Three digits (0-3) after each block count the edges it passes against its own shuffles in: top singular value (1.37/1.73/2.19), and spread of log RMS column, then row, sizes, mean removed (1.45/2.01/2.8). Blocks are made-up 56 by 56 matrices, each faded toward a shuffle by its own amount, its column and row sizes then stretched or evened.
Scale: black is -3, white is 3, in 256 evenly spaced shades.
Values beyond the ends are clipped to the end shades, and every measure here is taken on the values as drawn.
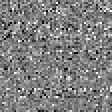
0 0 2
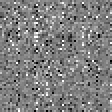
1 2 2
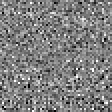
1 0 2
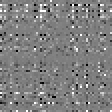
3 2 3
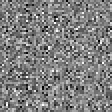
2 1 1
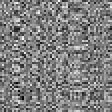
3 2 0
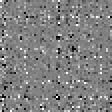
0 2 2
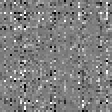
1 3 2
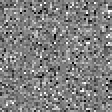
0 2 0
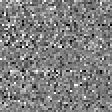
1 1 2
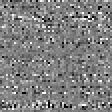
1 1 3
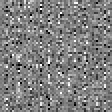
2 3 0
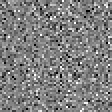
2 1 0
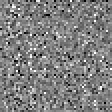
0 1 1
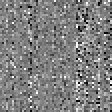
0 3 0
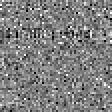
2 0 1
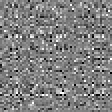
3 2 2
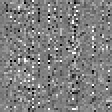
0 3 0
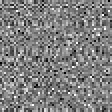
3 0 0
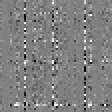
2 3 1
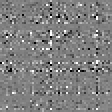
2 2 3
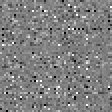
0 1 2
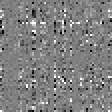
2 3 2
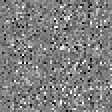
0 2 1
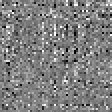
2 2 2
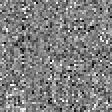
1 1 0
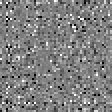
2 1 1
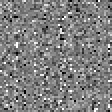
1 2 0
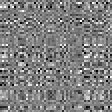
3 1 3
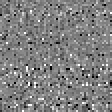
1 1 2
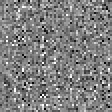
0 2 1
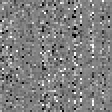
0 3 0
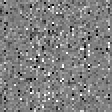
0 2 0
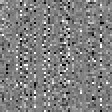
2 3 1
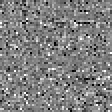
1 0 2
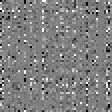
2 3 2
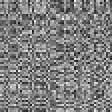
3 1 1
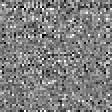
2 1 2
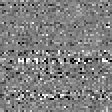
1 0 3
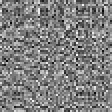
3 2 1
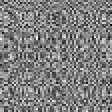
3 1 2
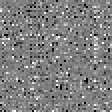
2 1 2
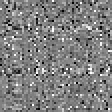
2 1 1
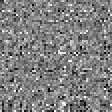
2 1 2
